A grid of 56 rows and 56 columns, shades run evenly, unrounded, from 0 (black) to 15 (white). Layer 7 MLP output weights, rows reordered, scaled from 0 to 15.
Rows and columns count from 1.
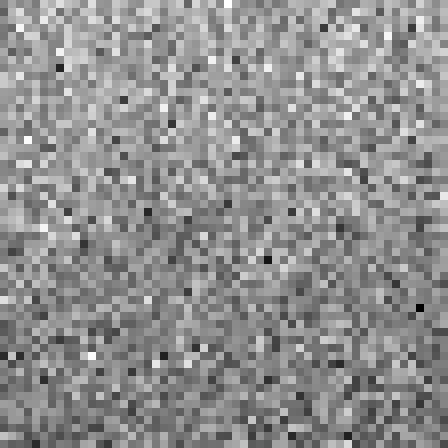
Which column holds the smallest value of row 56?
5
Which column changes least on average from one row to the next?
18
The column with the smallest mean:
39
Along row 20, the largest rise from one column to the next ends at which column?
17
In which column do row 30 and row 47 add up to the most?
7
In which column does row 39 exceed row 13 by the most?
16
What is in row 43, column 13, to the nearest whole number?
11
